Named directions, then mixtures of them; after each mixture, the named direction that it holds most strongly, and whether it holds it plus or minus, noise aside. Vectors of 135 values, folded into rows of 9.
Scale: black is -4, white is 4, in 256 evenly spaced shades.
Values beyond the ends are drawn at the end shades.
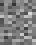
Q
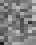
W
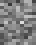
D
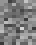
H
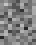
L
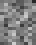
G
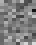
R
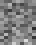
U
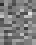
Q, plus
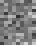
R, plus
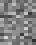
Q, minus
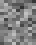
G, plus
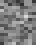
D, plus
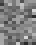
R, minus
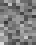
D, minus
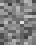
D, plus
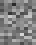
Q, plus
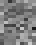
H, plus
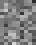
G, plus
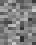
G, plus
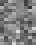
H, minus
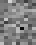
H, minus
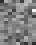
R, minus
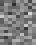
Q, plus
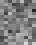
R, plus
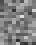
R, minus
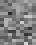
D, plus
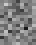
L, plus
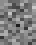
L, plus
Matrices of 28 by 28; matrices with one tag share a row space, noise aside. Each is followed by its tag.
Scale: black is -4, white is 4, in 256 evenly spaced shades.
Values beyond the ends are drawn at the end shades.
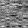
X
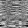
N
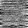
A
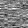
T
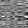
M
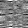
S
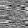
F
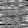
A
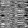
M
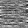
A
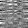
S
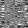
M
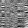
M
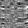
M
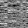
T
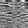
F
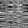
S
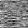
T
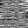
A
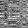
T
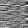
F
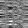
S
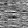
T
